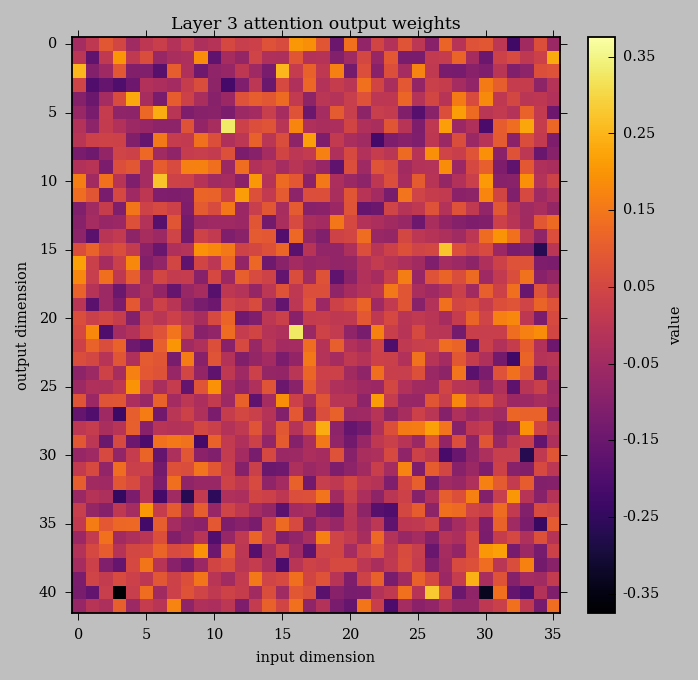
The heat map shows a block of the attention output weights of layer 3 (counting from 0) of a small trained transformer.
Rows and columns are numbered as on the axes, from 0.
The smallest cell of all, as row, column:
40, 3
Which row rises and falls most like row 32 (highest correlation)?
16
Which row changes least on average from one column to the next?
20
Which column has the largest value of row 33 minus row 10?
32
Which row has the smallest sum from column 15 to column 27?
34
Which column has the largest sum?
31
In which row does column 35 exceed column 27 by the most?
30
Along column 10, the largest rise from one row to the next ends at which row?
25
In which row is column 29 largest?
39
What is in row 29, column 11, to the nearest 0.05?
0
